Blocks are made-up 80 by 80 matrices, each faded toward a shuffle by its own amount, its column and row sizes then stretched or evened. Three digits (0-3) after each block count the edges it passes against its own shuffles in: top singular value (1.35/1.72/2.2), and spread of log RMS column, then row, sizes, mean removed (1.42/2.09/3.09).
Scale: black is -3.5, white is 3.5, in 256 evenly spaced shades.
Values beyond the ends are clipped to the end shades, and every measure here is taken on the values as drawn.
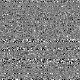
0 1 3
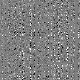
0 3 1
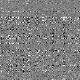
1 2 3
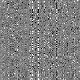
3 2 0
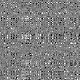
3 2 2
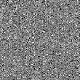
2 1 0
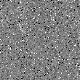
0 1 0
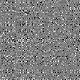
3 1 2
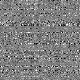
2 0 3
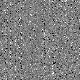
0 2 0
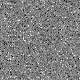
1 0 0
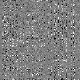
2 3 2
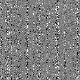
1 3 0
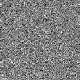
2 0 1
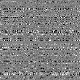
3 0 3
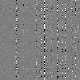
3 3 1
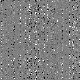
0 3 1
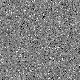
0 0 0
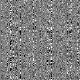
2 3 0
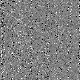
0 2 0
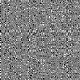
3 2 0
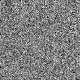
1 0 0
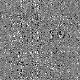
2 2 1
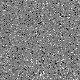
0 1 0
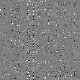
2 2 1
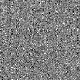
2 1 0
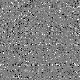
2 1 1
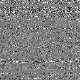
1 1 3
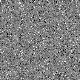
0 1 0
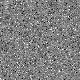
1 0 0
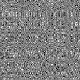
3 1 1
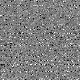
2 0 2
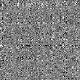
1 2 2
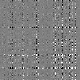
3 3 2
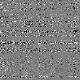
1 2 3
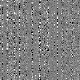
2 3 1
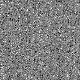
1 1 0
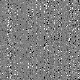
1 3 0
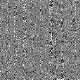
1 3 1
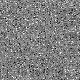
2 0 0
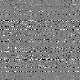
3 1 3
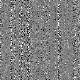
0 3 0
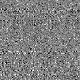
2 0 2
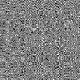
3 1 0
